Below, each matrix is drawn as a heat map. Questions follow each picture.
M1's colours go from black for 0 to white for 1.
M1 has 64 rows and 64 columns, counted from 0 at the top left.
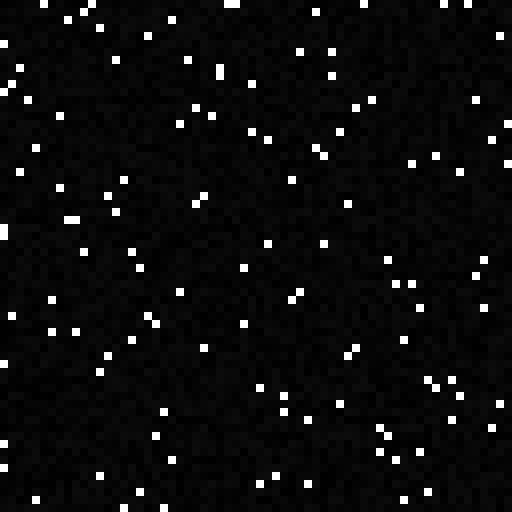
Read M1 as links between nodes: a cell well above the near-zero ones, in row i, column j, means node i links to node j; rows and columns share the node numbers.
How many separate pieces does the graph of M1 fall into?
7
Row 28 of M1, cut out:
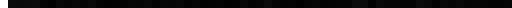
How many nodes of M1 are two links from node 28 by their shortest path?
6
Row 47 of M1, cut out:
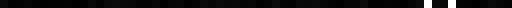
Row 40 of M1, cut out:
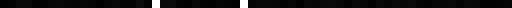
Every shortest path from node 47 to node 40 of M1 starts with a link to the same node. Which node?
node 53
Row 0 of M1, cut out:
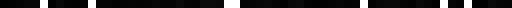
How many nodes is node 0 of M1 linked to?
7
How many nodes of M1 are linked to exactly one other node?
12
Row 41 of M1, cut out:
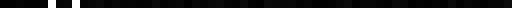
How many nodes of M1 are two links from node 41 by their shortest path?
2
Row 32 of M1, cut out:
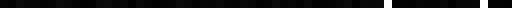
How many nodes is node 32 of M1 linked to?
2
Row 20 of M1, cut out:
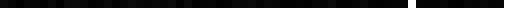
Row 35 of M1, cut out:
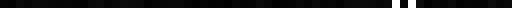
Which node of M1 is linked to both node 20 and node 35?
node 51
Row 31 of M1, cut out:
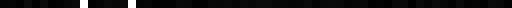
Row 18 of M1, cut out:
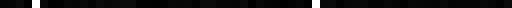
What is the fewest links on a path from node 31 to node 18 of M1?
4
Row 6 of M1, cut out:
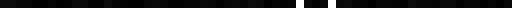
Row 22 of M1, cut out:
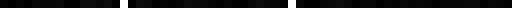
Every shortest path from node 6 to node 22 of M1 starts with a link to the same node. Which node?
node 37
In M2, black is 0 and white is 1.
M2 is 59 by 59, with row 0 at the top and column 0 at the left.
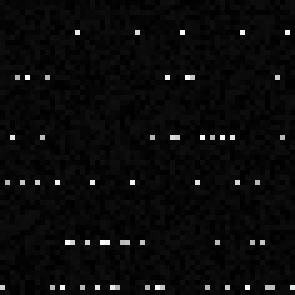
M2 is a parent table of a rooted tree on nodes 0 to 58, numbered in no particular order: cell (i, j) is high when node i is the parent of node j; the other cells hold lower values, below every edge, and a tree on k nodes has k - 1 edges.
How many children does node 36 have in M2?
9
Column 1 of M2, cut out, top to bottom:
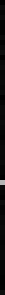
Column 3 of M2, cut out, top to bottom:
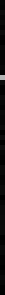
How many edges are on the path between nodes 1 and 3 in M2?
4
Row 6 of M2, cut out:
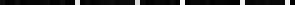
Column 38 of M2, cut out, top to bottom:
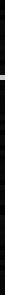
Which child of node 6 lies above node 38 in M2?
15
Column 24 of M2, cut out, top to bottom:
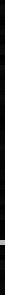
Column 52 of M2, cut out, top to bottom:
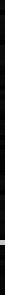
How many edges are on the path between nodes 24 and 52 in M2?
2
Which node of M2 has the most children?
57
